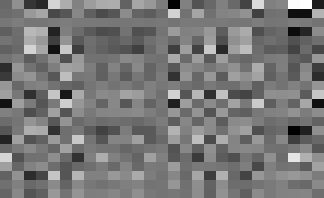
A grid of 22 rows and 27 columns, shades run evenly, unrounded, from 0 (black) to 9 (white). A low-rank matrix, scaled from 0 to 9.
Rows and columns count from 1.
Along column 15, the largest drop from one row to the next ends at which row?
12
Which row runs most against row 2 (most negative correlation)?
1
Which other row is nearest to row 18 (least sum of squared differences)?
10
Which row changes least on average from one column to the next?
3
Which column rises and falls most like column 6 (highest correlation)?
16
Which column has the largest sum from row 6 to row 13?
22
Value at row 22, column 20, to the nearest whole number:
4
